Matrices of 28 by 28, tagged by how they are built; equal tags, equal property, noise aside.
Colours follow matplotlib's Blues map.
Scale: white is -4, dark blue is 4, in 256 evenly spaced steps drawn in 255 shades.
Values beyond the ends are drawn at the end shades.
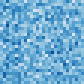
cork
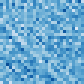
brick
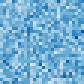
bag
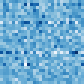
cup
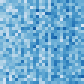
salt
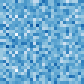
cork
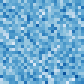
brick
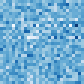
cup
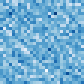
brick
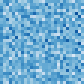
cork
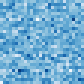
cup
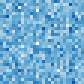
cork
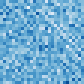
brick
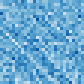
brick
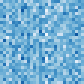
cork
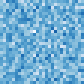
cork
